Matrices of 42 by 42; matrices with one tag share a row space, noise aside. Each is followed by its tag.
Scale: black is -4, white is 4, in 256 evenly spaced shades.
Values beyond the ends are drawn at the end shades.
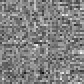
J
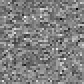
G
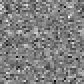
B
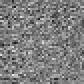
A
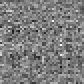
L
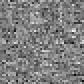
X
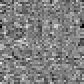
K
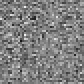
L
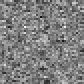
G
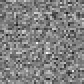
B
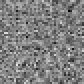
B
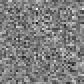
B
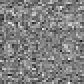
L
